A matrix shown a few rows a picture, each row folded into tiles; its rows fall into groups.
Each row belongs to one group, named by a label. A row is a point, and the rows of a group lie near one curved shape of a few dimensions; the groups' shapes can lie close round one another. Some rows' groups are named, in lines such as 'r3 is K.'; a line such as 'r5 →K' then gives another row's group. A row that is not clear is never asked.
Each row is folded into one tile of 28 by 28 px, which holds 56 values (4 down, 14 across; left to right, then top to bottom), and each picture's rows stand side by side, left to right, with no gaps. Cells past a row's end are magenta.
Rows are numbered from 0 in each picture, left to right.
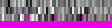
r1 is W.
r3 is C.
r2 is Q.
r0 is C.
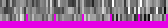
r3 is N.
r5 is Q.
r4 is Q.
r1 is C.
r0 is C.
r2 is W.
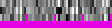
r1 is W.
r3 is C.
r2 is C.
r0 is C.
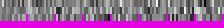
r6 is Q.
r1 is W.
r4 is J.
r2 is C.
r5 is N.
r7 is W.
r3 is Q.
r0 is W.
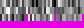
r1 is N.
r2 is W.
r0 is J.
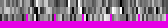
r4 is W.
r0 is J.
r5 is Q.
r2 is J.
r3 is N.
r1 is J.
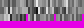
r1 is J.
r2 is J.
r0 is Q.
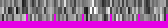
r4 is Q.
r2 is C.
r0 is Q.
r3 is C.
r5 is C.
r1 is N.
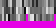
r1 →N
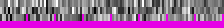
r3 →Q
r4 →C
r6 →C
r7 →N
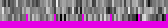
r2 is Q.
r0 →W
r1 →N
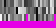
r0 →N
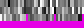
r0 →N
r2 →Q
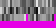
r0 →Q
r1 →J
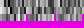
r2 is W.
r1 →Q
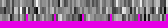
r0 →C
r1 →J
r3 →W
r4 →W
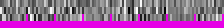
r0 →N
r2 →Q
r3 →C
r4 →C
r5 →Q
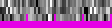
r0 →C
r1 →C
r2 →C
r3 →C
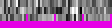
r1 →Q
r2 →C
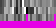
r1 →C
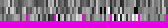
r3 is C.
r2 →N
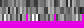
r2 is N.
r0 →Q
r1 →Q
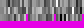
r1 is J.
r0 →W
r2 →Q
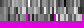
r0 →J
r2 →N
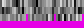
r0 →W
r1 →C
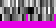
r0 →N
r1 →C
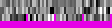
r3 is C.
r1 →N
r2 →Q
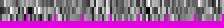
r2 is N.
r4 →N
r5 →J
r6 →N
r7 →W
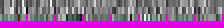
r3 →J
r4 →C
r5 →Q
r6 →J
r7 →C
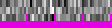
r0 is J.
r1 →W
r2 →C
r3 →J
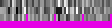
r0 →C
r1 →C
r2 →C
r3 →C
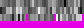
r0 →C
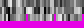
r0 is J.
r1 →C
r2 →N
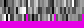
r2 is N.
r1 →Q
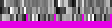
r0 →W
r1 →Q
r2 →W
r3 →Q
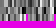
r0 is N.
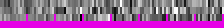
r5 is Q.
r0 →N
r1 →J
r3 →Q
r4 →C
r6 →J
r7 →J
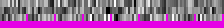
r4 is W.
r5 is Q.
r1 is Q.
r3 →N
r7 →Q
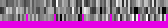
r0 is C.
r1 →N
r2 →Q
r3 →C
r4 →N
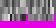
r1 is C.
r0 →Q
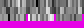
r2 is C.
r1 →N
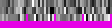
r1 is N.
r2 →W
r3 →N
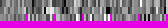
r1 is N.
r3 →N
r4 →C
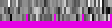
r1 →J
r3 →N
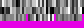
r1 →N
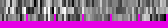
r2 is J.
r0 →C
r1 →C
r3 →W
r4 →C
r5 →Q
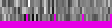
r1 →Q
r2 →J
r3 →J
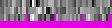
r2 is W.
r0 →J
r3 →W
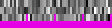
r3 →W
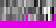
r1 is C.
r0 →J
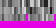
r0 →C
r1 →W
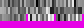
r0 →W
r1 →N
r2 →N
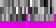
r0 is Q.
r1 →W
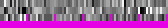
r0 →N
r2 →W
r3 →W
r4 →J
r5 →C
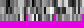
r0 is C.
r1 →N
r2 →W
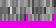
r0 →J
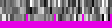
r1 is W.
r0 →N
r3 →C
